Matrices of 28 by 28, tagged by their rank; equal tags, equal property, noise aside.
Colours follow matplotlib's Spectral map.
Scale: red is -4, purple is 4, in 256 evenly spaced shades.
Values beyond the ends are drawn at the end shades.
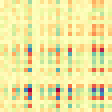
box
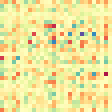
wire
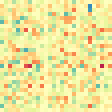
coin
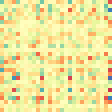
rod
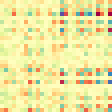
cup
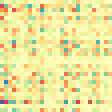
rod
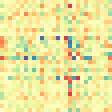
rod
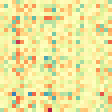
rod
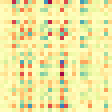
cup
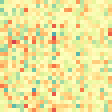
coin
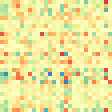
wire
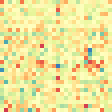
coin
